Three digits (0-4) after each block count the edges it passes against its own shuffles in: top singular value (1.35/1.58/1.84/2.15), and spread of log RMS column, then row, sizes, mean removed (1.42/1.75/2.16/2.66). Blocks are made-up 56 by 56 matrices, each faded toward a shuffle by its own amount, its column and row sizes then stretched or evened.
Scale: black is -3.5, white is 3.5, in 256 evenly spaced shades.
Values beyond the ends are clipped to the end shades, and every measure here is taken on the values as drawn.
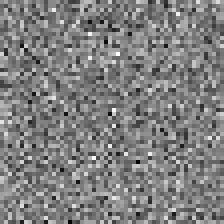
3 1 0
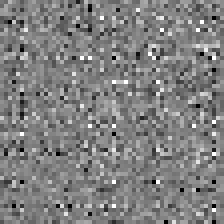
2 2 3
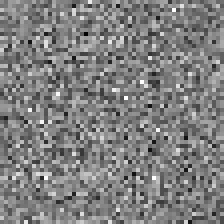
2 0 0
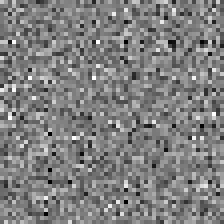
3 1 1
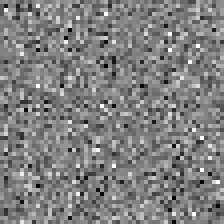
1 2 0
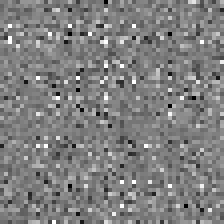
0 2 3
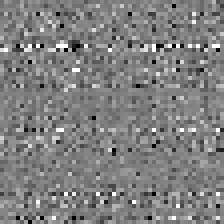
2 1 4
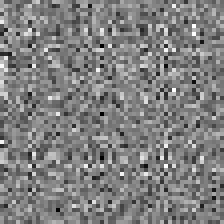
4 3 2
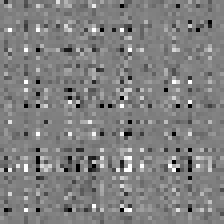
4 4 4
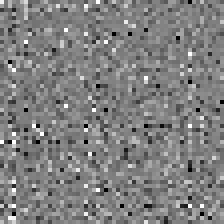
3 2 1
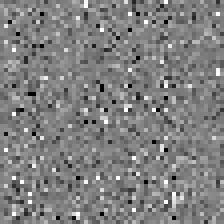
1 2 0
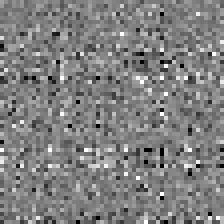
2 2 3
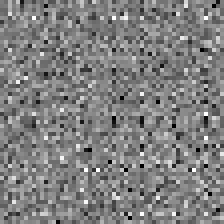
3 2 1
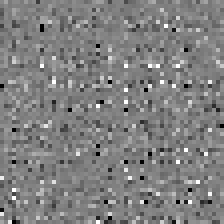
0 2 3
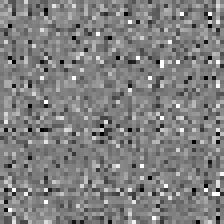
3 2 2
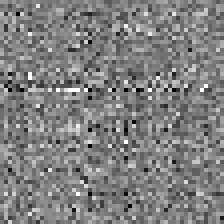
3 2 3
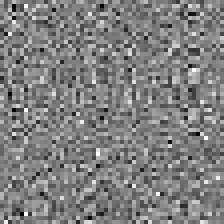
4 1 0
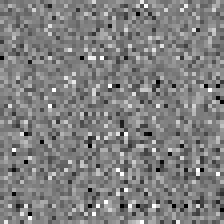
0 1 2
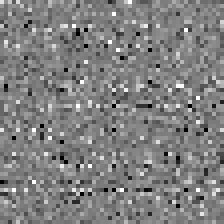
2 1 2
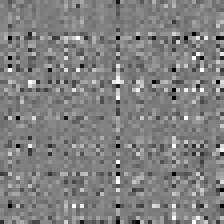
2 4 4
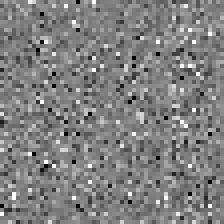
0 2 0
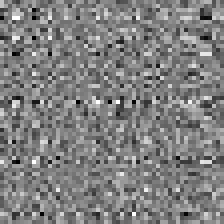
4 3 4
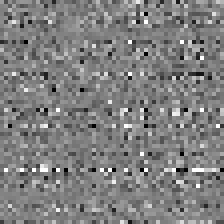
2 2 4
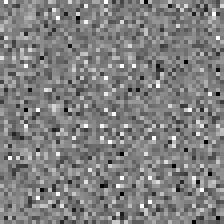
0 0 0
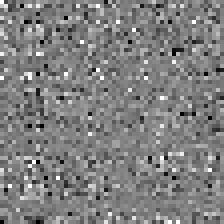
2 1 3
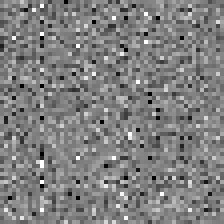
3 2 0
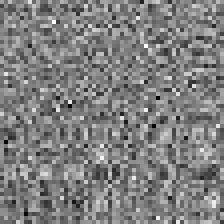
4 0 0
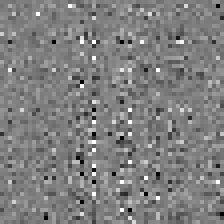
2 3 2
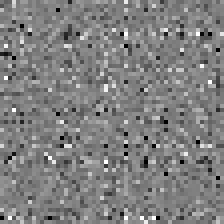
2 2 2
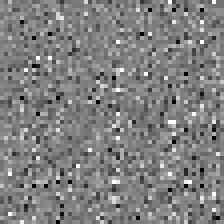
1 3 0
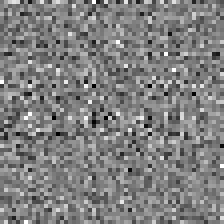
3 1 3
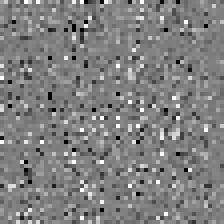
0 3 2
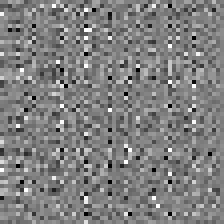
4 4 2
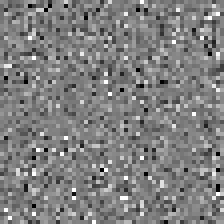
0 2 0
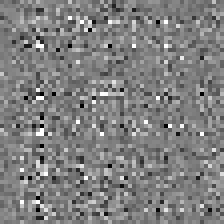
1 3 3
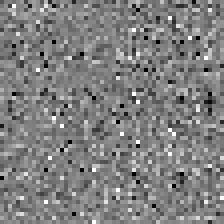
1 2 0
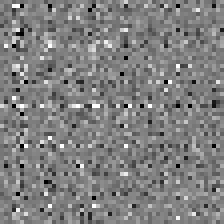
2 3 3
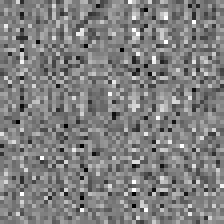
4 2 0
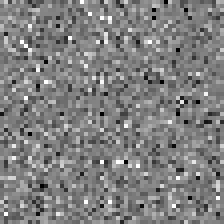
2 1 1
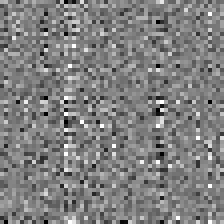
4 3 2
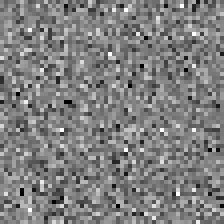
1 0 1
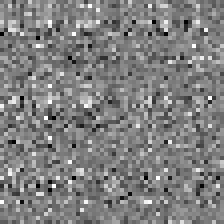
3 1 3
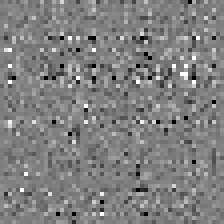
2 2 3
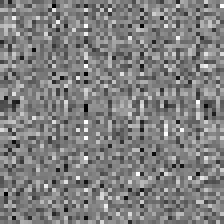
4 3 0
